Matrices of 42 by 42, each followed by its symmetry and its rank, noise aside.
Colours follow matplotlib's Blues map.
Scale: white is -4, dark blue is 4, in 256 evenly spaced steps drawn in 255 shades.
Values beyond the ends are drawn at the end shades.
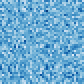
no symmetry, rank eight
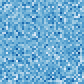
symmetric, rank eight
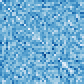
symmetric, rank twelve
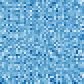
antisymmetric, rank six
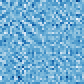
antisymmetric, rank six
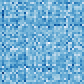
no symmetry, rank six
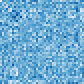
symmetric, rank eight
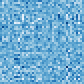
symmetric, rank six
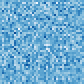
no symmetry, rank eight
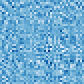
antisymmetric, rank six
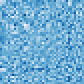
symmetric, rank six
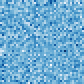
antisymmetric, rank eight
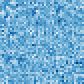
symmetric, rank twelve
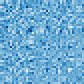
symmetric, rank eight
